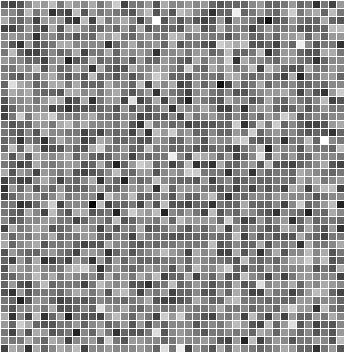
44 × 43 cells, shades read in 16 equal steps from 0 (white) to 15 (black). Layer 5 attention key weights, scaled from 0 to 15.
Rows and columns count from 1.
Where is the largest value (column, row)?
12, 26
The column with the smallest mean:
37
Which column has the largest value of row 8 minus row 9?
24
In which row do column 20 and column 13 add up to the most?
40
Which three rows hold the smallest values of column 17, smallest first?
13, 27, 25
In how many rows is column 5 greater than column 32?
8
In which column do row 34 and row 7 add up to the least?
29
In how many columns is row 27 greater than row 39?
21
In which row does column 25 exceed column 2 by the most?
19
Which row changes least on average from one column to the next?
38
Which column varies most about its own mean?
20
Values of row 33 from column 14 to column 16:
10 6 9
